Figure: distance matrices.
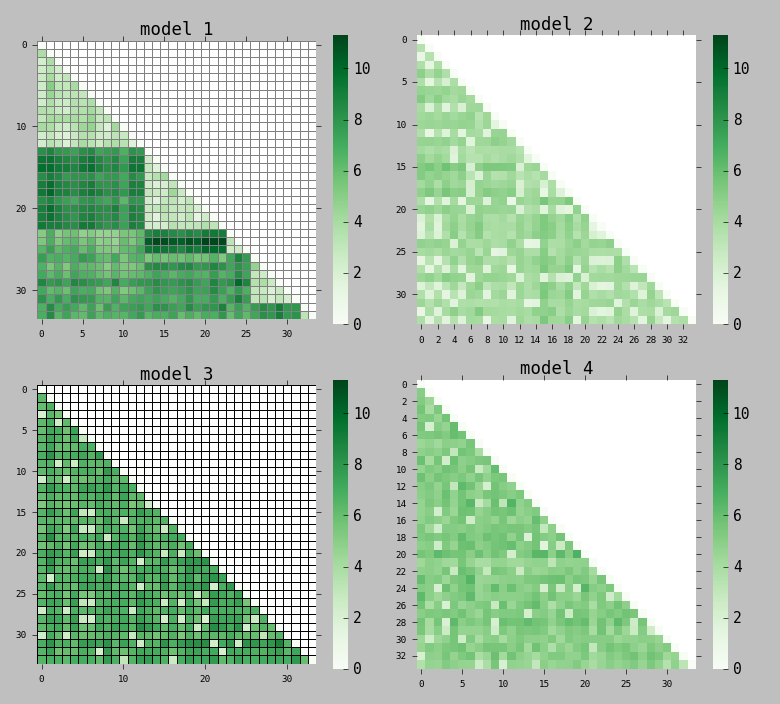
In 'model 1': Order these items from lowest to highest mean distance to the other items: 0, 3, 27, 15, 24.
3, 0, 27, 15, 24
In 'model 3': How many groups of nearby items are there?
10
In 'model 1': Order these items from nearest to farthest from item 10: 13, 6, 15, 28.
6, 28, 13, 15
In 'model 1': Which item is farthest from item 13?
24
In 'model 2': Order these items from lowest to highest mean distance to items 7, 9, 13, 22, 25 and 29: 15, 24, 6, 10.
10, 24, 6, 15
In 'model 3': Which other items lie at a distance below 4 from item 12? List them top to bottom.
21, 24, 31
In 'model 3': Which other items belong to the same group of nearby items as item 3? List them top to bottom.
0, 11, 27, 30
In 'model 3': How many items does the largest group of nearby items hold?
7
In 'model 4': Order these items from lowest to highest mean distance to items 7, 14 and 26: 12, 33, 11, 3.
33, 3, 12, 11
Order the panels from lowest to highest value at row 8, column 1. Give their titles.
model 2, model 1, model 4, model 3
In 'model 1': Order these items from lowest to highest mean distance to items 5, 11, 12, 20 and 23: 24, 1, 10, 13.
10, 1, 24, 13
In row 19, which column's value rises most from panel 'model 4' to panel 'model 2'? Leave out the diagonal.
15
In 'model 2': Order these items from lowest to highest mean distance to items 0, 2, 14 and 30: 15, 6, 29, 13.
29, 13, 6, 15
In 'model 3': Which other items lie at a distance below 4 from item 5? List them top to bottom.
6, 15, 17, 20, 26, 28
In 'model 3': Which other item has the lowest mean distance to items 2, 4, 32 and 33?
9
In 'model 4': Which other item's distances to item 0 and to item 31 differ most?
32
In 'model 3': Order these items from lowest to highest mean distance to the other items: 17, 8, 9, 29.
17, 9, 29, 8
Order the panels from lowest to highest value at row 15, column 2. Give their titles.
model 4, model 2, model 3, model 1
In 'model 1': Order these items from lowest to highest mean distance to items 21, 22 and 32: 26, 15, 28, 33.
15, 33, 26, 28
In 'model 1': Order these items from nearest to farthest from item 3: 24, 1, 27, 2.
2, 1, 27, 24
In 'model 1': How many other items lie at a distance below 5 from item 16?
9
